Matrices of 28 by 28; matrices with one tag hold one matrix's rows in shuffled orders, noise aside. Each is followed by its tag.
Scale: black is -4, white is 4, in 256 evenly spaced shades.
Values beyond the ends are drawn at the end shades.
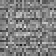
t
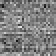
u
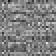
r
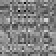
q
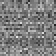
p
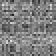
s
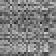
q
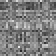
t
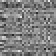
u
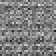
p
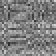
r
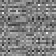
r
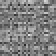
q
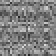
q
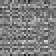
q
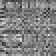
u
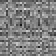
t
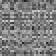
s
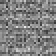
t
